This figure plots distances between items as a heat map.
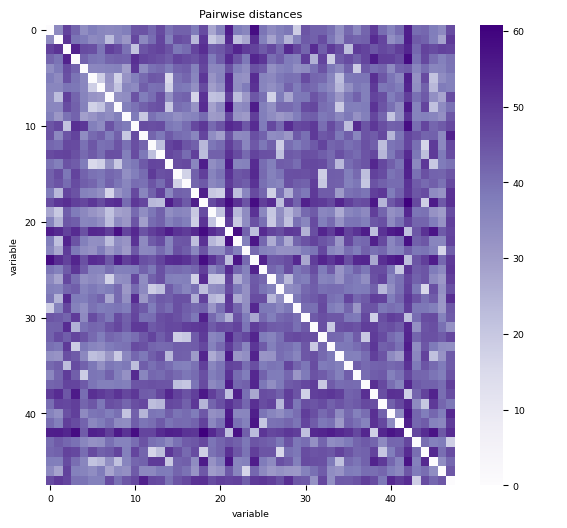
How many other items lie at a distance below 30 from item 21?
4
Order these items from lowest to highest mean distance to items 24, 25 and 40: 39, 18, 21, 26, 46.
46, 26, 21, 39, 18
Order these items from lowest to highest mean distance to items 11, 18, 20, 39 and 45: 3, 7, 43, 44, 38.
44, 7, 43, 3, 38
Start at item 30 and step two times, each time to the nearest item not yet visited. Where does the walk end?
42
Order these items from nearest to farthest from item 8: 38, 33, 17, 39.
17, 33, 39, 38
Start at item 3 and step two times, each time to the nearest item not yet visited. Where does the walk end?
31
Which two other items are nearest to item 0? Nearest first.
29, 19
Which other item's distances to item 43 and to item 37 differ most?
47
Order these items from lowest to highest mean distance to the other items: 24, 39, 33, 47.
33, 39, 47, 24
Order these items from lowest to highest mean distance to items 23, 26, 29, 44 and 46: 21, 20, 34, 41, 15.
20, 34, 41, 15, 21
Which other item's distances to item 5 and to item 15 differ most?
14
